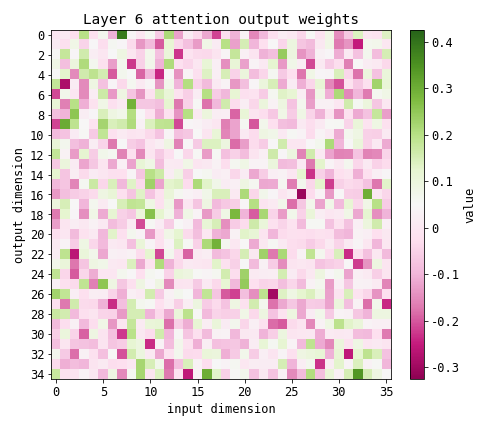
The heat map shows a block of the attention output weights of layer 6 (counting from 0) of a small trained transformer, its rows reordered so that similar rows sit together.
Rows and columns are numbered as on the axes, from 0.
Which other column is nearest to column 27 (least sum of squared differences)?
22
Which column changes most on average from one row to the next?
1
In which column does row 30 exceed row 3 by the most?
8
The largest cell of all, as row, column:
0, 7
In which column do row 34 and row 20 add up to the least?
14
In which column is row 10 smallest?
18
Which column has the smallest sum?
26
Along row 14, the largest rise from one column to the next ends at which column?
10
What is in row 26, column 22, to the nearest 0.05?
0.2
